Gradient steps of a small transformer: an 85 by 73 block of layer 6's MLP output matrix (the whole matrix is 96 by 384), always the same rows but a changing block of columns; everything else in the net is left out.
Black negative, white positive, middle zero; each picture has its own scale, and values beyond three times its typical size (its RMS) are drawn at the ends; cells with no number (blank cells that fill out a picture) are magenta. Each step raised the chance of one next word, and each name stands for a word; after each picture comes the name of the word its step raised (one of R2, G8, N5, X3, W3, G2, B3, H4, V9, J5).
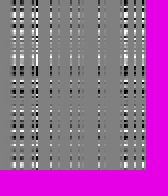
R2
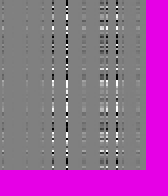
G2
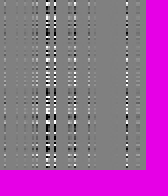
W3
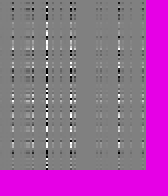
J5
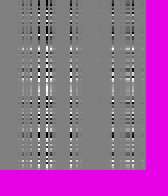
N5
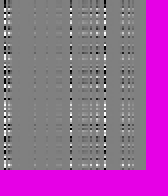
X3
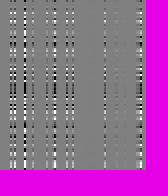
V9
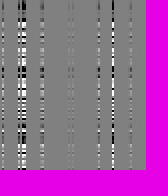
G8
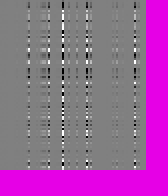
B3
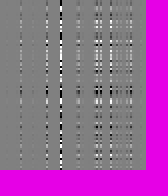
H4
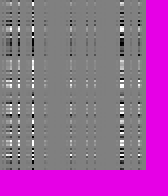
W3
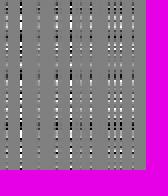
G2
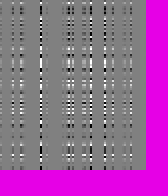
W3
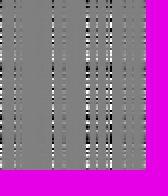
G8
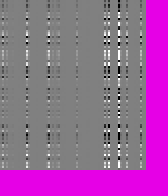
G8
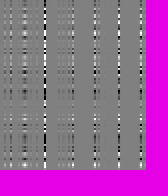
X3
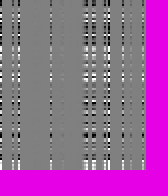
N5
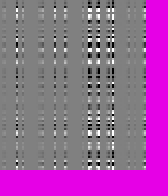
B3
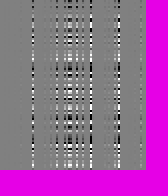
G8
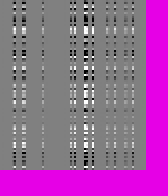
J5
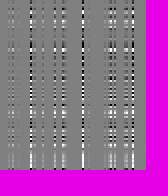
V9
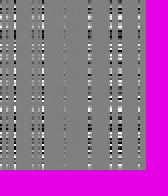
G2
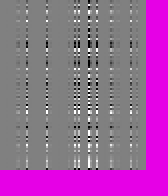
V9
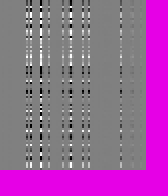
R2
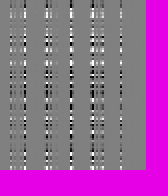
B3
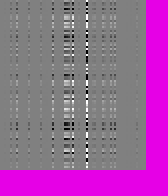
G2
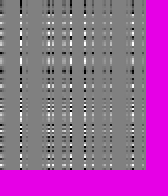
X3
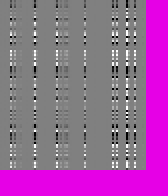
G8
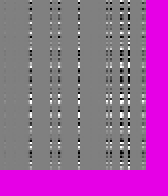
J5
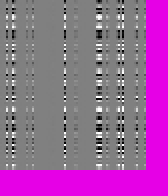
G2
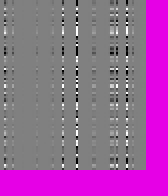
X3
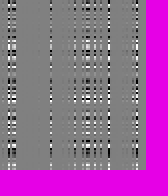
J5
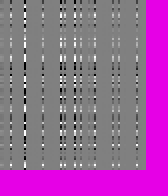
R2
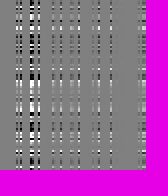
G2
